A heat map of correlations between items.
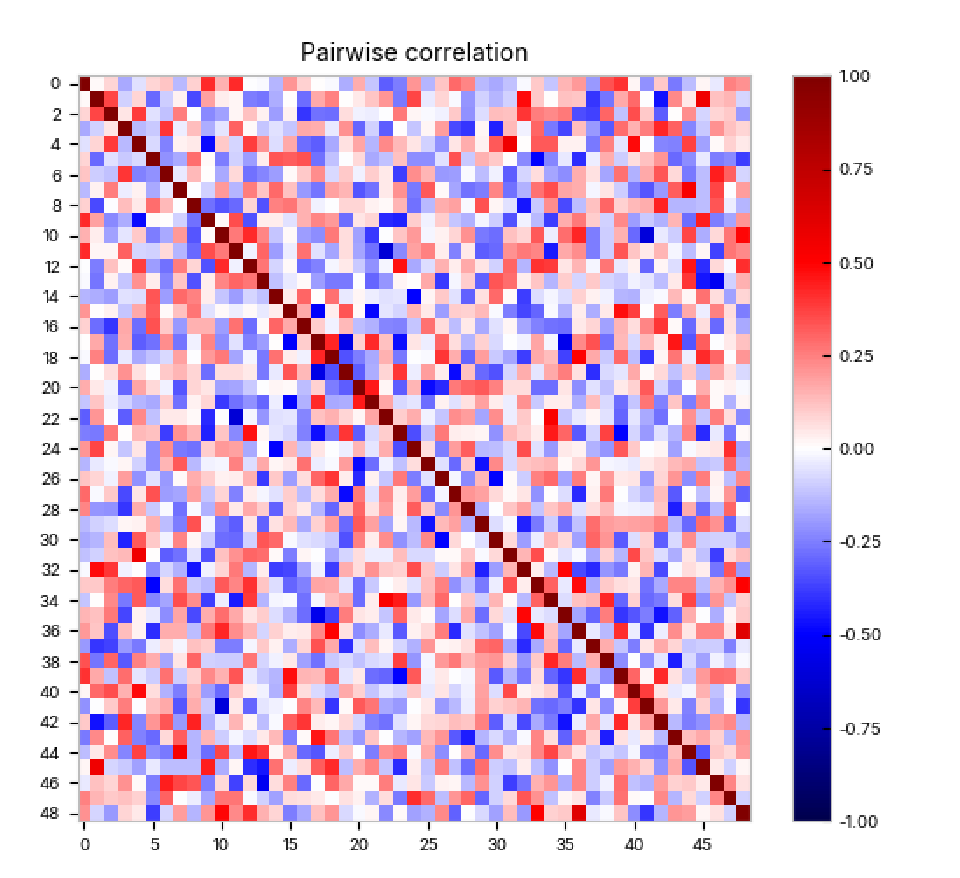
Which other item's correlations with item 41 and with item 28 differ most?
10
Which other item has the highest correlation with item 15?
39
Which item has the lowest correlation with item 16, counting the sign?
2
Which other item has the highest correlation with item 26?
18
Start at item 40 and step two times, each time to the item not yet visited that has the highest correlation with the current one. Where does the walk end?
31
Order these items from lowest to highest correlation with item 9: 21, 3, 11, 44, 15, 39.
44, 3, 15, 21, 39, 11
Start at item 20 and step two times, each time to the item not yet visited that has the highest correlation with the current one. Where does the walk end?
17
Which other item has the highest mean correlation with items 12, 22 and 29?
34
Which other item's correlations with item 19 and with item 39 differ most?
23
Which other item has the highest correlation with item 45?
1
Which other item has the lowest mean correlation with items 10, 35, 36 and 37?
41
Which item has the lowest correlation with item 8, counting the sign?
32
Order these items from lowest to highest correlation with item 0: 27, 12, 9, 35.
12, 35, 27, 9
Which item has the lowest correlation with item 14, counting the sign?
24
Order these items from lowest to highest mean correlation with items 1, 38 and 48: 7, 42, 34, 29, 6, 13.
42, 6, 13, 29, 7, 34
